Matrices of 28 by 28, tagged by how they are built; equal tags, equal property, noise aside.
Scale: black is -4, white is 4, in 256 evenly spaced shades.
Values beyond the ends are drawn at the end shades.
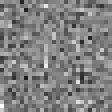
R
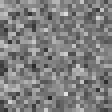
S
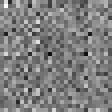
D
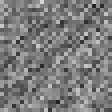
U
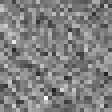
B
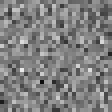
D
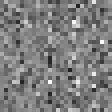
R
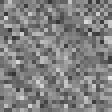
B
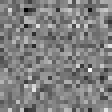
D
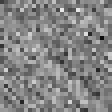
B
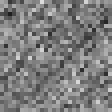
U
